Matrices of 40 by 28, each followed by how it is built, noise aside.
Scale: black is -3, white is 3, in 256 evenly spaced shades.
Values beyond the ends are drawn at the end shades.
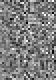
low rank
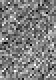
Hankel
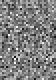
repeating columns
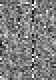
uneven columns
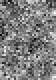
smooth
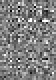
low rank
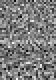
repeating columns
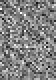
Toeplitz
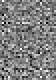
low rank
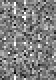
uneven columns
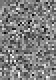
noise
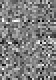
low rank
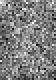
smooth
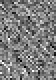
Toeplitz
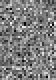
low rank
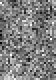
smooth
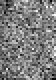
smooth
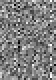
uneven columns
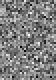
noise
